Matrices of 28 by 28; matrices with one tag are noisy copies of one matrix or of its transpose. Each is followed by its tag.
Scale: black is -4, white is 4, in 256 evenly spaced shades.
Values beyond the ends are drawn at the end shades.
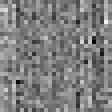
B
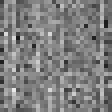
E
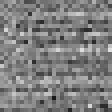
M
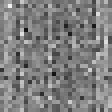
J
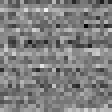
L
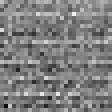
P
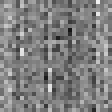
J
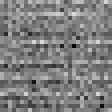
P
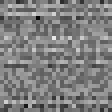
E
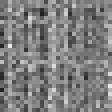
L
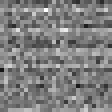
L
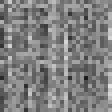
L
